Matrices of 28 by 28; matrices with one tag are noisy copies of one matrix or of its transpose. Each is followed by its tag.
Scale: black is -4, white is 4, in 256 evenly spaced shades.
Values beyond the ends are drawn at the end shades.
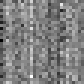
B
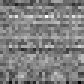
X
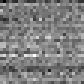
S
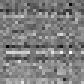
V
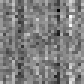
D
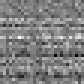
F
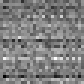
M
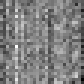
X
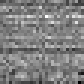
X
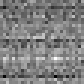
M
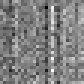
V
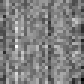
X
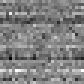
D
